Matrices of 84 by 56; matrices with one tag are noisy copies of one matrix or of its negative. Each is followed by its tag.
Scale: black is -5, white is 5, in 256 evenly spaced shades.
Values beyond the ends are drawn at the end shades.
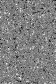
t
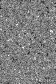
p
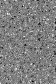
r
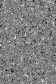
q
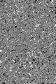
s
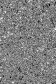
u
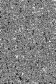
t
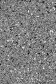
p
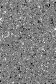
u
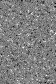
p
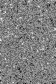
u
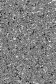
t
